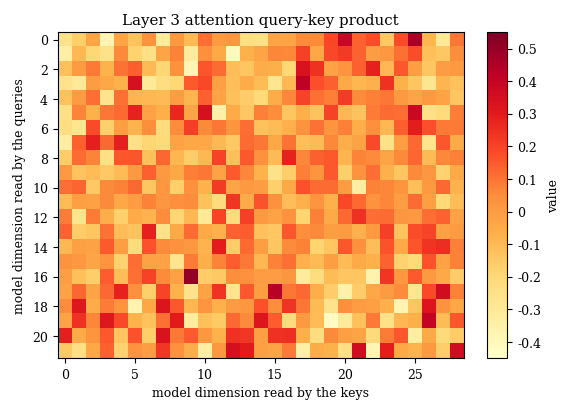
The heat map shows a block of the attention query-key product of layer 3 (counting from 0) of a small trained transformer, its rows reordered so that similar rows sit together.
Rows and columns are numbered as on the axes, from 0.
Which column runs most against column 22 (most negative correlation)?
23
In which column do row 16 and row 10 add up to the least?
21
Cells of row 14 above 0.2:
3
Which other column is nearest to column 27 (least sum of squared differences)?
11
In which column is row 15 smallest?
8
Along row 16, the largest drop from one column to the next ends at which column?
10
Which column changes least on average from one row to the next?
13
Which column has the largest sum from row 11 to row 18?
26
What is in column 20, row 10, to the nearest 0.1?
0
